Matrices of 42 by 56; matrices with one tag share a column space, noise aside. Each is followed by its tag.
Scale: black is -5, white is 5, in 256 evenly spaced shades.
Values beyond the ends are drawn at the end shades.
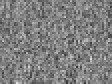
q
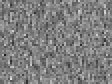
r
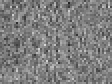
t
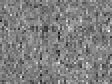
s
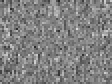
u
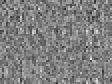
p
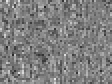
u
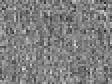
p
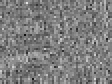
q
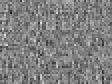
r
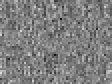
u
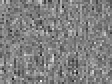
u
